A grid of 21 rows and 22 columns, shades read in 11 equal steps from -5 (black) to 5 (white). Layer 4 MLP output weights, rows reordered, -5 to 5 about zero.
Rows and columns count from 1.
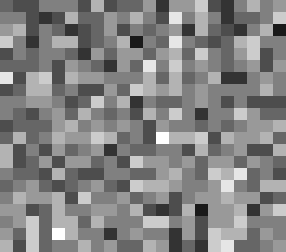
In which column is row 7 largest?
1
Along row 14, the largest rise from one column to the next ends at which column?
11
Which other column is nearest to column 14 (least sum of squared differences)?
20
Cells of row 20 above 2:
3
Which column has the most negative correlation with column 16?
17
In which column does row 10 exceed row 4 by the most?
7
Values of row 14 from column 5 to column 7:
-2 1 1
